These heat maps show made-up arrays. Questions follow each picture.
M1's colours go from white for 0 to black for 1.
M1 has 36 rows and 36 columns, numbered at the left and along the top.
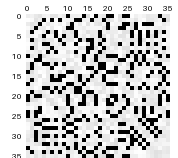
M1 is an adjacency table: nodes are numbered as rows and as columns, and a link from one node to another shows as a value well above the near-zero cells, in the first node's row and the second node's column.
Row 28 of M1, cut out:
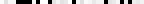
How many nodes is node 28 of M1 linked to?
10
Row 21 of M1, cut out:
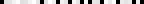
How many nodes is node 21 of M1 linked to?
10
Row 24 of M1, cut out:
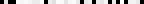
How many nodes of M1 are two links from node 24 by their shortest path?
10
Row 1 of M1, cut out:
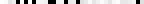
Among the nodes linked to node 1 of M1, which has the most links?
node 12
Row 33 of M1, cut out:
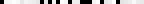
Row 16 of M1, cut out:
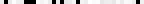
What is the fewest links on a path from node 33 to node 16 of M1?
3
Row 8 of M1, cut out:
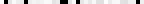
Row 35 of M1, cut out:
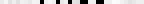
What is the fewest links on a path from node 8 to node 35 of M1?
5
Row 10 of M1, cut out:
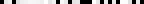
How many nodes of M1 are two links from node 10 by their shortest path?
7
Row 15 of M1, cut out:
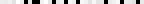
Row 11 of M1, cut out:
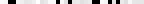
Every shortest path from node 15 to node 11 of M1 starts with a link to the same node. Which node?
node 30
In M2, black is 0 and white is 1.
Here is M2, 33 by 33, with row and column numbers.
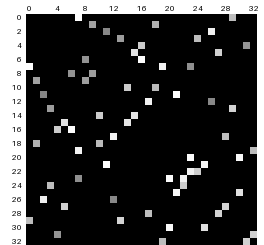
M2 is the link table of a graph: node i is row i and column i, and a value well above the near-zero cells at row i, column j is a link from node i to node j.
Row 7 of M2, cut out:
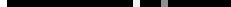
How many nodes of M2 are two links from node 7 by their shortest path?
4
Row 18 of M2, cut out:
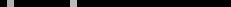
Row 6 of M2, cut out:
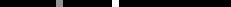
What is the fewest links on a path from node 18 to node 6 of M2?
4
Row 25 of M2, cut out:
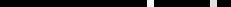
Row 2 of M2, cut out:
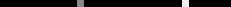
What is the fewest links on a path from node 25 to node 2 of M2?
3
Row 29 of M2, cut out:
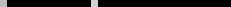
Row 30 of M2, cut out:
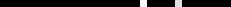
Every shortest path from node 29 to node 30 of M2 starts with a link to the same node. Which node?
node 0
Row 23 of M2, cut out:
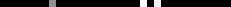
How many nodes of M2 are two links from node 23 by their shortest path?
4
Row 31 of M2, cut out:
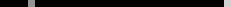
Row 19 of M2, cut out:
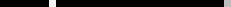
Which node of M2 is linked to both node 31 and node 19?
node 32
